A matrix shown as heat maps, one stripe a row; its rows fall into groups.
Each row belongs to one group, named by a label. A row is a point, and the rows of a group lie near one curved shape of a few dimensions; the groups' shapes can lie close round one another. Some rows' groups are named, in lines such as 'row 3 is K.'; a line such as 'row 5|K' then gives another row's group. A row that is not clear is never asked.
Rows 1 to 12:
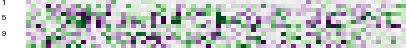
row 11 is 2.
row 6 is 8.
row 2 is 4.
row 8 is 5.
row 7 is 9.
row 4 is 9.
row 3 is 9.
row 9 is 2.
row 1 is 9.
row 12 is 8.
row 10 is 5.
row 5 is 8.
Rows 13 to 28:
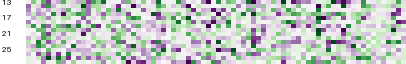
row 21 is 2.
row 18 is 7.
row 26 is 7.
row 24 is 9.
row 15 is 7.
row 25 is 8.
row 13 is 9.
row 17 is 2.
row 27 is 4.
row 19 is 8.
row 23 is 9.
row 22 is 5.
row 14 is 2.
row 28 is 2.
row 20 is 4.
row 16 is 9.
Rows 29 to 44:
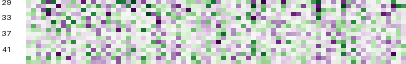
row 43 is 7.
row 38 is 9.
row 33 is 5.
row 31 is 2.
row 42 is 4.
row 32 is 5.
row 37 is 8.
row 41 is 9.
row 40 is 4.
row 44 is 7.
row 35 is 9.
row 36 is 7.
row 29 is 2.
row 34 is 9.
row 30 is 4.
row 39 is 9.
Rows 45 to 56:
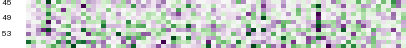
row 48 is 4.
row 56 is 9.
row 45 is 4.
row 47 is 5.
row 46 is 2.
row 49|4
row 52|4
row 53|7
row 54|2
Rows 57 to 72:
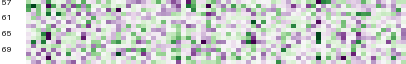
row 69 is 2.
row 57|2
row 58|8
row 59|7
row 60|4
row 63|8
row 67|5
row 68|9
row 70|7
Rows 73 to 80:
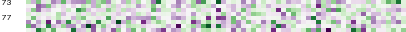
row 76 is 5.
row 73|9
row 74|4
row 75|9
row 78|7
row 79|9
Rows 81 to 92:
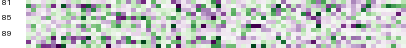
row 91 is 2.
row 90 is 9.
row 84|7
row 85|2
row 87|5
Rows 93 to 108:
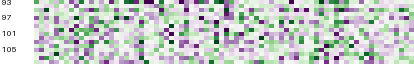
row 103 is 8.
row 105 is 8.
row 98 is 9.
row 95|9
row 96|8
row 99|8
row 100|9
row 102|9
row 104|2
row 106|4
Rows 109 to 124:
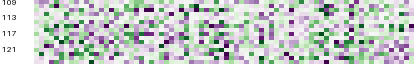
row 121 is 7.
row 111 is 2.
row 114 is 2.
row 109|8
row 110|2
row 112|4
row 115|7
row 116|4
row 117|2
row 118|4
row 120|9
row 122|9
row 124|2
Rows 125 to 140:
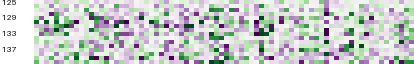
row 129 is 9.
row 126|5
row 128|2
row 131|5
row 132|4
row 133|5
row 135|4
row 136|9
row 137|9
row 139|8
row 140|7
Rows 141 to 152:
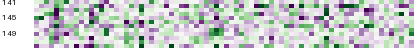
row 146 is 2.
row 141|7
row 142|9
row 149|7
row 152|8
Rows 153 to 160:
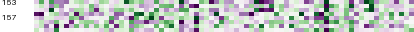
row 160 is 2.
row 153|5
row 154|2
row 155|5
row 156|8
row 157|2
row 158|2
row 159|4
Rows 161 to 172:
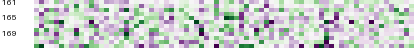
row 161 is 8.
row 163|7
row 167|8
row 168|7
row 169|7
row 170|2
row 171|2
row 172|8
